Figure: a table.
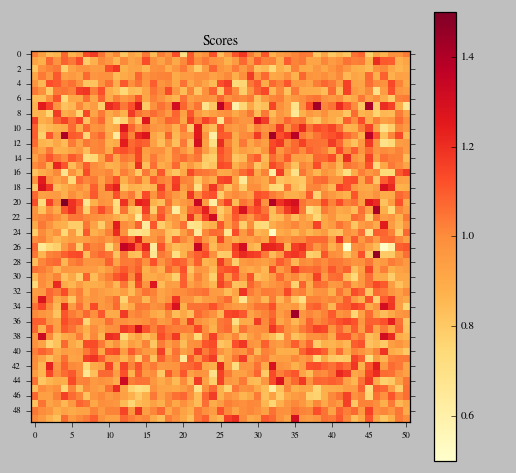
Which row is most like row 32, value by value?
1
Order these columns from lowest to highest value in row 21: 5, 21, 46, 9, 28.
21, 9, 5, 28, 46
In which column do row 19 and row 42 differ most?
25
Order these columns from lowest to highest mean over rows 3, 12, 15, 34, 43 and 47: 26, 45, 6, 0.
0, 6, 26, 45
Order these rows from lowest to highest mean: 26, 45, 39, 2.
45, 2, 39, 26
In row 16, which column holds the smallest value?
32
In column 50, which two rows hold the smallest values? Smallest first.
7, 34
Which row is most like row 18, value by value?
38
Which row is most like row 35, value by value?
49
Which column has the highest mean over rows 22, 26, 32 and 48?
28
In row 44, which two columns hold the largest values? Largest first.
12, 33
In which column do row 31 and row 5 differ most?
46
